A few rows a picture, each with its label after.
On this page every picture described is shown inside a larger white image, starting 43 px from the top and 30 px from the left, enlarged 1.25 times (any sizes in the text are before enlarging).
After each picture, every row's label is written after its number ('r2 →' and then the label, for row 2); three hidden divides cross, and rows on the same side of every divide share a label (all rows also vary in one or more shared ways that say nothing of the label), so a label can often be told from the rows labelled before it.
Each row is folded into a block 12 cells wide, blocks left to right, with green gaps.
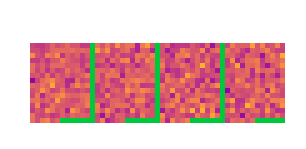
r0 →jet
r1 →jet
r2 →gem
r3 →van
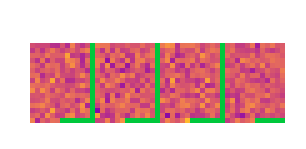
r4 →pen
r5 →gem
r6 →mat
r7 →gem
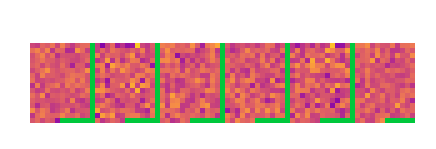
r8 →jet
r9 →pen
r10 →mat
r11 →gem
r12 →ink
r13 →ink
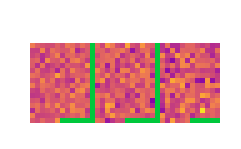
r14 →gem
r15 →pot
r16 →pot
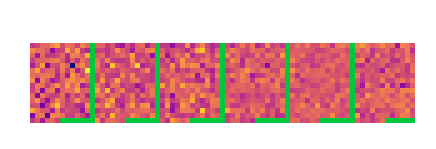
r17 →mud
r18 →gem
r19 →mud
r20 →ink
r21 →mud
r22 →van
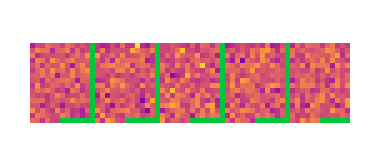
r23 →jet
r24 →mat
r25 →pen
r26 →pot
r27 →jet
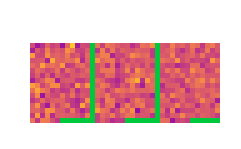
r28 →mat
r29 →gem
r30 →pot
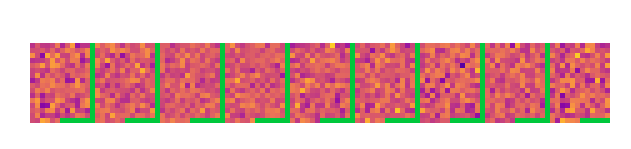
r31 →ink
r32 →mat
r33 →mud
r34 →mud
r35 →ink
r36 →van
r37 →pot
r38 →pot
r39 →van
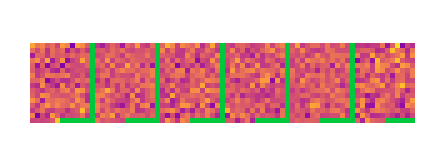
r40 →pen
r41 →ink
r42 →jet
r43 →mat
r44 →mud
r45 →ink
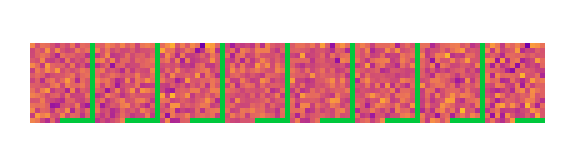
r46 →ink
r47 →gem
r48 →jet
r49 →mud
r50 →pot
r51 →van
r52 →mud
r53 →pot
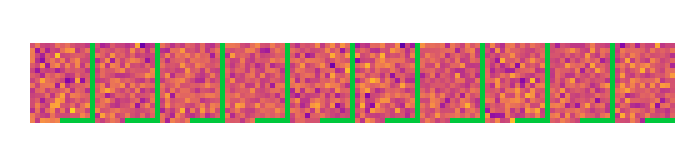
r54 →mud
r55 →ink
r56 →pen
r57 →ink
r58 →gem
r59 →jet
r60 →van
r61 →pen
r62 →mat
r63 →ink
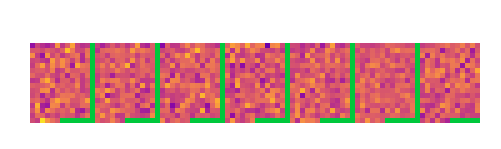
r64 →van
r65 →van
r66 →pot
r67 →jet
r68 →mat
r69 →mud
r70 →pot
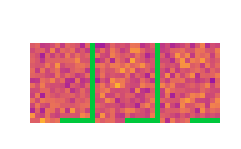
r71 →mat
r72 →jet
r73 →pen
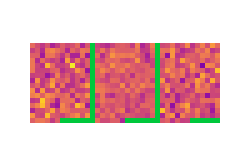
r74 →van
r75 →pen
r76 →mud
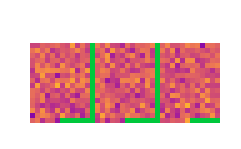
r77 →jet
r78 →gem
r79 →mud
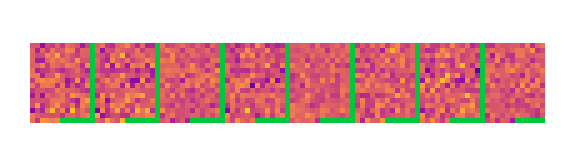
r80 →mud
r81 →pot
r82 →pot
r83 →pot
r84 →mat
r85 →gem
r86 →pot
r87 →pot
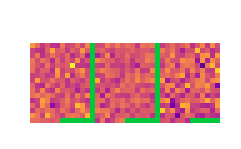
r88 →mat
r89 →gem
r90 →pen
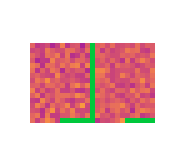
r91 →mud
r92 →gem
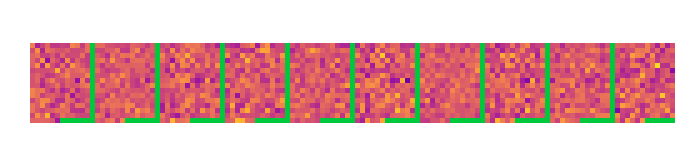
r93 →mat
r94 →gem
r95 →pot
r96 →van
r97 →ink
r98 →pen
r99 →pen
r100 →pen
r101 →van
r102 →pot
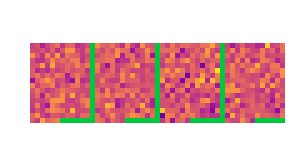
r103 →mud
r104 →pot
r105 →mud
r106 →gem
